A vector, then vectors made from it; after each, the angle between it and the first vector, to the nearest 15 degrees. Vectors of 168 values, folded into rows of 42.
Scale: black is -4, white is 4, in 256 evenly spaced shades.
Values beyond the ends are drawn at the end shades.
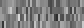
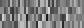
75 degrees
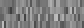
165 degrees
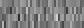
150 degrees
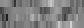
105 degrees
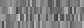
15 degrees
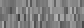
165 degrees
